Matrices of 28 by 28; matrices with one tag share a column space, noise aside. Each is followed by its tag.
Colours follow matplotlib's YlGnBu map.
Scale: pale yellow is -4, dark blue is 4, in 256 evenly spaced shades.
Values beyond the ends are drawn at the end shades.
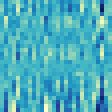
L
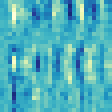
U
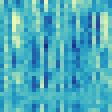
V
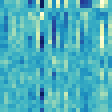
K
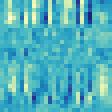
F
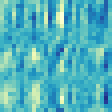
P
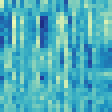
V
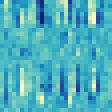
F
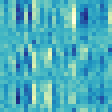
P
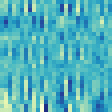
L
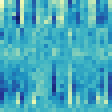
F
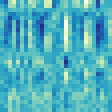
K
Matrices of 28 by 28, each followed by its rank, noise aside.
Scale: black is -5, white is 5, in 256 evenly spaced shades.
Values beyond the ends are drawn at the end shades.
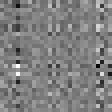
two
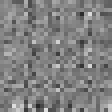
four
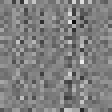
three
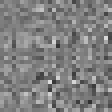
five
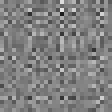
two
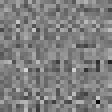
four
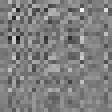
three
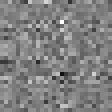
four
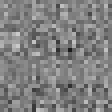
five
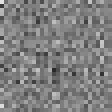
four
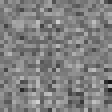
five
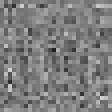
five
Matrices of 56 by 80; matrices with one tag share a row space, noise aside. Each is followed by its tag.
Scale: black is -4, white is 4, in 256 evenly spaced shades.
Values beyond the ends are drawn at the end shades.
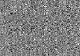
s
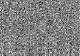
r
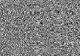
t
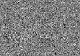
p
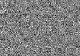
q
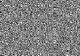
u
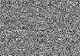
r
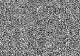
r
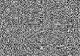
t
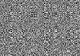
s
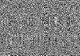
s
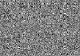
p
